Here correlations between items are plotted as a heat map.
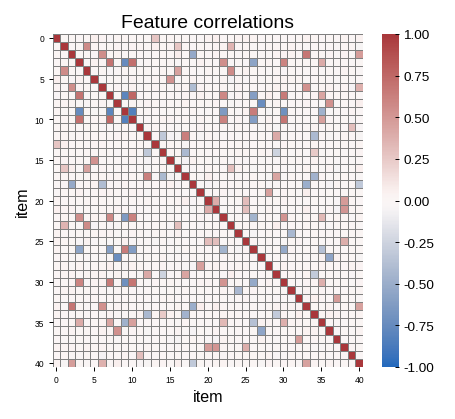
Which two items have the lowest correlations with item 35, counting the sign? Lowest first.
9, 26
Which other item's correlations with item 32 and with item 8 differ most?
27
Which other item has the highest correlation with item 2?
33
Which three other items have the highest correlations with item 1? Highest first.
4, 23, 16
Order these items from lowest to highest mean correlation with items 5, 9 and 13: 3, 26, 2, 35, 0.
3, 35, 2, 0, 26
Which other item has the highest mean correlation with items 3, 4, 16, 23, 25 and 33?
1
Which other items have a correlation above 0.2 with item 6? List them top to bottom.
2, 33, 40
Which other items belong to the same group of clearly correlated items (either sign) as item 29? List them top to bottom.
12, 14, 17, 34
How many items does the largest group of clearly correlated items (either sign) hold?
8
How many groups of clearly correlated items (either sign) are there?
12
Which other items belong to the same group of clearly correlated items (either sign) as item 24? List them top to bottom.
31
